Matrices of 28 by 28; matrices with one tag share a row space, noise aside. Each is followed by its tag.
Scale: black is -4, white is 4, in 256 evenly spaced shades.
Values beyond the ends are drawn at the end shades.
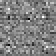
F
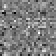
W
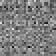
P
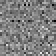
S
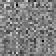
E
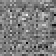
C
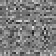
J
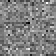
F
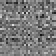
S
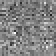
J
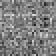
P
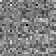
C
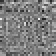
S
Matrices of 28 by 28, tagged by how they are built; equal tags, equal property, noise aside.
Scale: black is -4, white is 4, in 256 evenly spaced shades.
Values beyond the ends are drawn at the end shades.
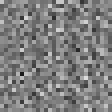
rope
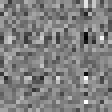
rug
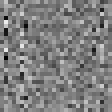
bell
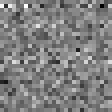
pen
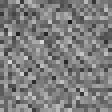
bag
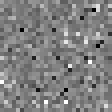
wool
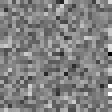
bell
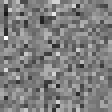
bell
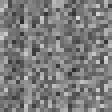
rope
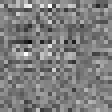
rug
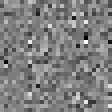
bell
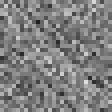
bag
